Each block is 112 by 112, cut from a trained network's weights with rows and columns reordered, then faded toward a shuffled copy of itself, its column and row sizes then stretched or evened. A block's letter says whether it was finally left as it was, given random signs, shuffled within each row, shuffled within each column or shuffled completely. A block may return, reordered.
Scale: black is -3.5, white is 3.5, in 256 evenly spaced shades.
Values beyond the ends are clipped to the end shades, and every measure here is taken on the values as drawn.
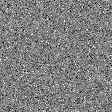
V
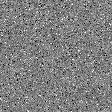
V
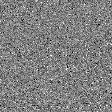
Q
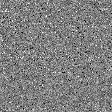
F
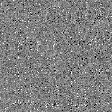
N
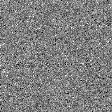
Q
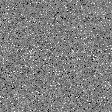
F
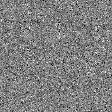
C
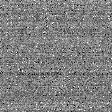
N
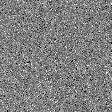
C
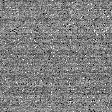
N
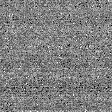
N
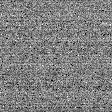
F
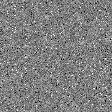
C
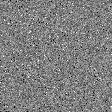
V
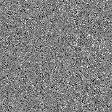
C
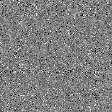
Q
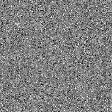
N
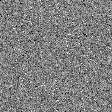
C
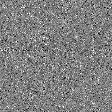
Q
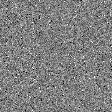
C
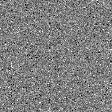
Q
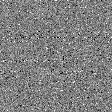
F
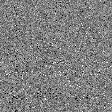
Q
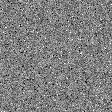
V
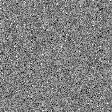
C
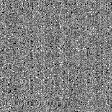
N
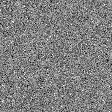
V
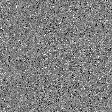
C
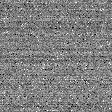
F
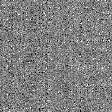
N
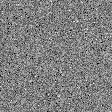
V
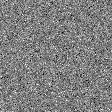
V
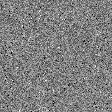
C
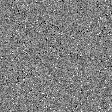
C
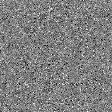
Q
